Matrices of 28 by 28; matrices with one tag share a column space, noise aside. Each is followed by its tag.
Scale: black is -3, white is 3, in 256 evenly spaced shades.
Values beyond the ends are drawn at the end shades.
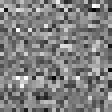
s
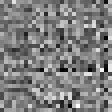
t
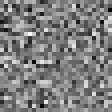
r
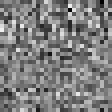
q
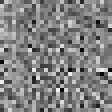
t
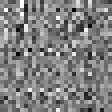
q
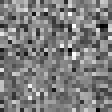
q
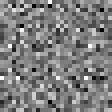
s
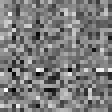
t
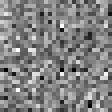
t
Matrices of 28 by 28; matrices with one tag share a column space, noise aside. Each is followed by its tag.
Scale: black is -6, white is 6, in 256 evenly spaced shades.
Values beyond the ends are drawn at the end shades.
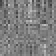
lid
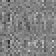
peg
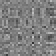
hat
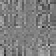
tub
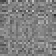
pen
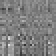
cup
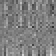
tub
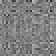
pen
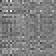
pen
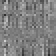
tub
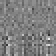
cup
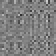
pen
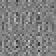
peg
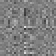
hat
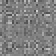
pen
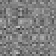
hat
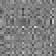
hat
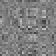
hat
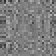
pen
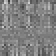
tub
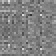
pen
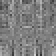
tub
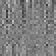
lid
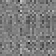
pen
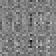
peg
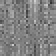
lid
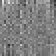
lid
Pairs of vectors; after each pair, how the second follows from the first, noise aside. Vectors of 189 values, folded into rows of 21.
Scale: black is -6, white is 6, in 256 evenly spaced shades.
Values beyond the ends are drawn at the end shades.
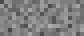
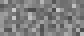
reversed, negated.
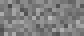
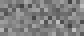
reversed, negated.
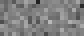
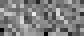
reversed, scaled up.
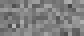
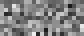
wrapped around, negated, scaled up.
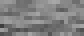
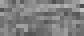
reversed, negated.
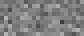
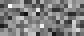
wrapped around, negated, scaled up.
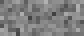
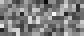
negated, scaled up.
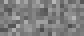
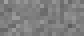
shrunk.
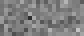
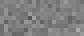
shrunk.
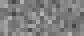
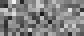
negated, scaled up.
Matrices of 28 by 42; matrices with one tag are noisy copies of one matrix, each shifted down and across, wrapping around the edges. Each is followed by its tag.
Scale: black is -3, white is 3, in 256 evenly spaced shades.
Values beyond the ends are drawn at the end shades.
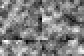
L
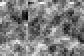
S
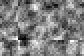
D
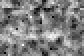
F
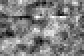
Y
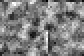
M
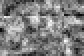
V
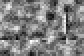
M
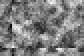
L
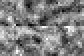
V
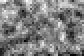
V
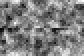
F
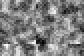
D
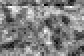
V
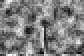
M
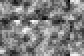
L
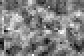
S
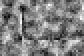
M
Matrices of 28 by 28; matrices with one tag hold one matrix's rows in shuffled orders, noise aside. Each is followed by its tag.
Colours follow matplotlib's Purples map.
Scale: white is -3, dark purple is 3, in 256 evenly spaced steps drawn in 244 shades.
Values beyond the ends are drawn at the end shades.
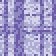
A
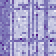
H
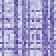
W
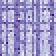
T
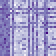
H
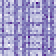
W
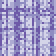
T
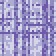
W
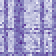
A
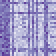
H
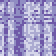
A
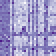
H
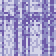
W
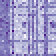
H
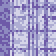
H
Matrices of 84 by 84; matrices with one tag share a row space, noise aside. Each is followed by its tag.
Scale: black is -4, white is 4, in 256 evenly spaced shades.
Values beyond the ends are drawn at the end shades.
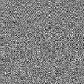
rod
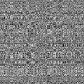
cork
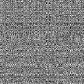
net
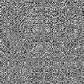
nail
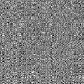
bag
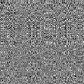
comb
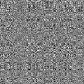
comb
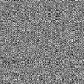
rod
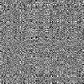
nail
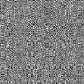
comb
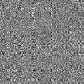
bag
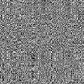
bag
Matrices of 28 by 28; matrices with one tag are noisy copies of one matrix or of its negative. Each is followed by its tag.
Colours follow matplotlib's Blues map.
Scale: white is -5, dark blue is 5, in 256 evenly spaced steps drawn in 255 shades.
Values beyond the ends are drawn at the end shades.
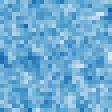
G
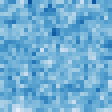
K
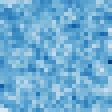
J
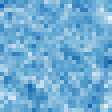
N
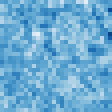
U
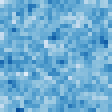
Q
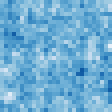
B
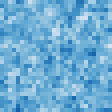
K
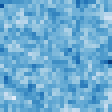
N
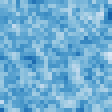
G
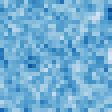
G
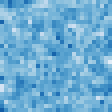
J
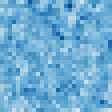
K
